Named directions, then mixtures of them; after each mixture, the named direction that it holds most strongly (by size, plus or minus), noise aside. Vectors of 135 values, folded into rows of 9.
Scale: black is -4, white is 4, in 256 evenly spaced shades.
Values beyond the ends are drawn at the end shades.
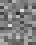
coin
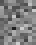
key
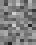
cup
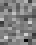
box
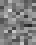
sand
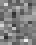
box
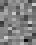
box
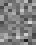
box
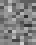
sand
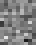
box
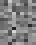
sand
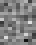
box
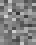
sand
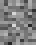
cup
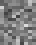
sand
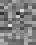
coin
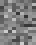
sand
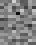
coin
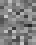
sand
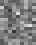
sand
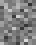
key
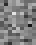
cup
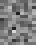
sand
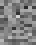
coin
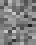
sand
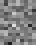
cup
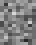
box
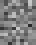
cup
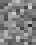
coin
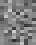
sand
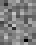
box
